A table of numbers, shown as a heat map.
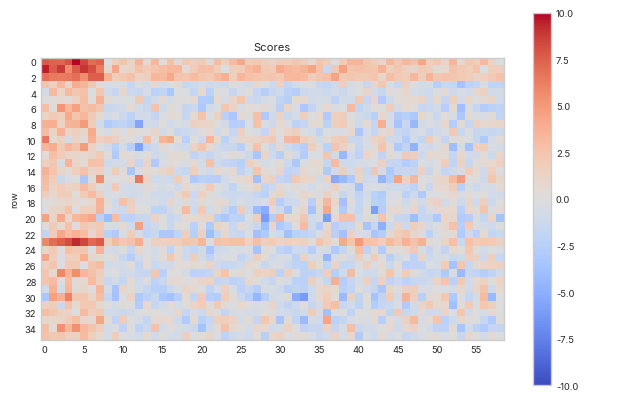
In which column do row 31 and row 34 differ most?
2
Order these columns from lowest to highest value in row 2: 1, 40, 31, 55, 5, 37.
55, 40, 31, 37, 5, 1
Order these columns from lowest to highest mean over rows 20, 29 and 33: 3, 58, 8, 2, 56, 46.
8, 58, 56, 46, 2, 3
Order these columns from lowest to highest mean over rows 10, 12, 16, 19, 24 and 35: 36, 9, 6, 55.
55, 9, 36, 6
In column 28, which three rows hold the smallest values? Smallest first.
20, 19, 21
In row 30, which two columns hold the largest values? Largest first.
3, 1
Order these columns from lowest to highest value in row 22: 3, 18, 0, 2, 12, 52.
0, 12, 52, 18, 3, 2
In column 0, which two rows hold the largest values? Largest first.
1, 0
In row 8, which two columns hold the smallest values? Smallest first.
12, 47
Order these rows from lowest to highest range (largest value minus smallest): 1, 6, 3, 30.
3, 6, 1, 30
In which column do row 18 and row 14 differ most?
36
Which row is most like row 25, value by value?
14
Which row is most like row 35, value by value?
16
